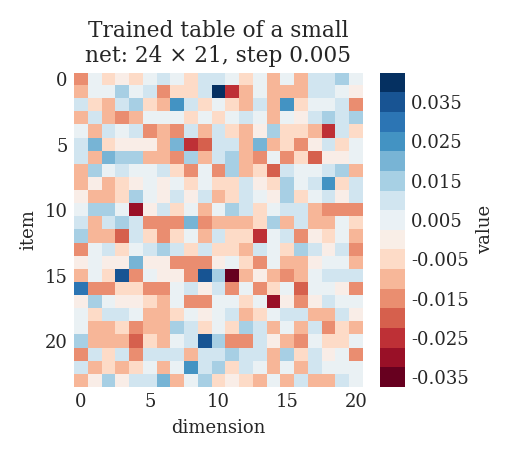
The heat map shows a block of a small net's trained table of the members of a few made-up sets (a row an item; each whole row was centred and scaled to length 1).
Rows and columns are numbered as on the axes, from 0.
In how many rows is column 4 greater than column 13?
11
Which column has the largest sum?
10
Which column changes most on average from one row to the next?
8
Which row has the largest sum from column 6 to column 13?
21
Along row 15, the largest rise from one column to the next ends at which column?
9
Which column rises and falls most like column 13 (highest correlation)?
7
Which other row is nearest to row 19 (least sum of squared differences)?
22
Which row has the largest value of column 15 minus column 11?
2
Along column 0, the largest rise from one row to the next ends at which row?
16
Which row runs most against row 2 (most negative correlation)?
23
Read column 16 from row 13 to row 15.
0.015 -0.01 -0.01
